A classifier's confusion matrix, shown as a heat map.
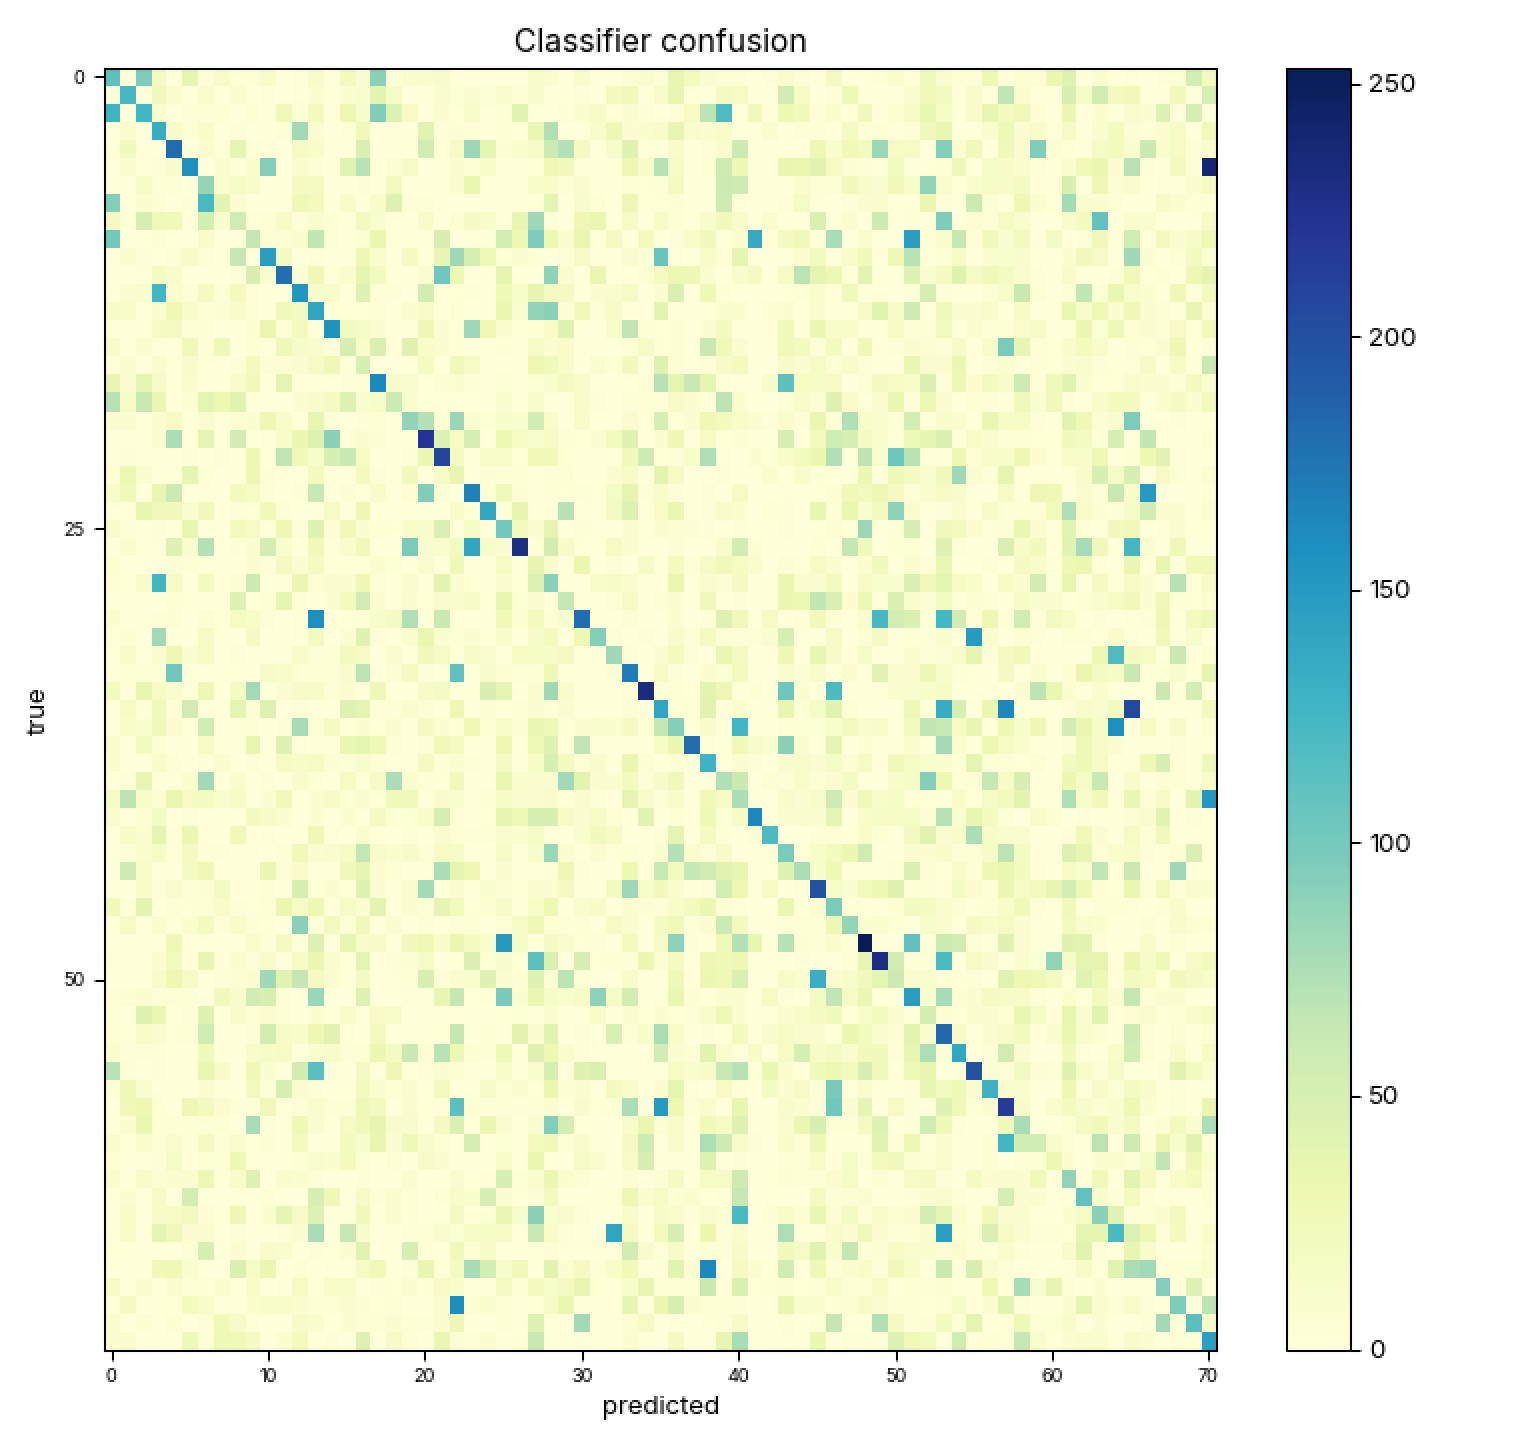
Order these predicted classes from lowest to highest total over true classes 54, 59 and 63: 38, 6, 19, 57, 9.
9, 6, 19, 38, 57
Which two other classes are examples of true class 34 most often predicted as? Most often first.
46, 43
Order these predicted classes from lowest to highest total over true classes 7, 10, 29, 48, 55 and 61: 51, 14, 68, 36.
14, 68, 36, 51
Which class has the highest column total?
53
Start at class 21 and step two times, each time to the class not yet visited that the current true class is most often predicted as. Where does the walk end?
45
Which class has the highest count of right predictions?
48
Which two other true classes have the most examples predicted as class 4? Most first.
33, 20
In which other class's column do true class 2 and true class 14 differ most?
0
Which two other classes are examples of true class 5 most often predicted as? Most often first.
70, 10
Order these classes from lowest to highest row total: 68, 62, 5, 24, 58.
62, 68, 24, 58, 5
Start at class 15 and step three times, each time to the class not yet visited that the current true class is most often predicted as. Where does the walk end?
65
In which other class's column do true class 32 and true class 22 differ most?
64
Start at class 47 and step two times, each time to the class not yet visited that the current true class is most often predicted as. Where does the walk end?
3
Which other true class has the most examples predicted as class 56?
39
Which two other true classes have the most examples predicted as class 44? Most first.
11, 54
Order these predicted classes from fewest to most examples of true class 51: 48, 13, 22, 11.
11, 48, 22, 13
